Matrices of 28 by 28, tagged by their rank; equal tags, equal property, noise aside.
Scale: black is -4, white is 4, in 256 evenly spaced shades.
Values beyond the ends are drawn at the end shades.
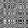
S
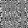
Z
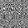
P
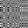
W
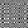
W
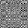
Z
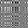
W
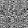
P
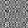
S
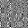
P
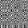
S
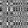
W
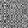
Z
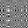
W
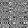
Z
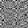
Z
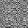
P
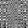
Z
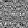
P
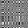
W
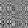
S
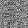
P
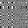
W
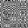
Z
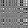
W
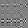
W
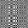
W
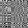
Z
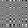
W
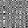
Z
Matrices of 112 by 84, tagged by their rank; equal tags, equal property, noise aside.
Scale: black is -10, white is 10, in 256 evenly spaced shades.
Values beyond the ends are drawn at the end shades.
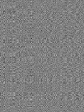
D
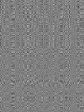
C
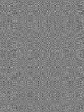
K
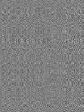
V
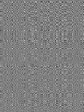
C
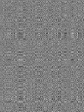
K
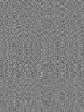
V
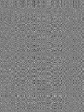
C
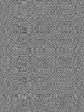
V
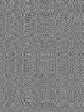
V
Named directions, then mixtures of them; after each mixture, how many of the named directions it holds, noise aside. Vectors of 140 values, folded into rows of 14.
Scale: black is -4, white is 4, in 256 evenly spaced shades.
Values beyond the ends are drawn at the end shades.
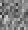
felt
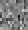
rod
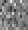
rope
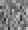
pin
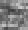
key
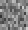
three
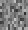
three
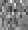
one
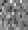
one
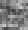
one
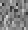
three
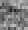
four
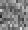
three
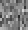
one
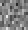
four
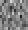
two
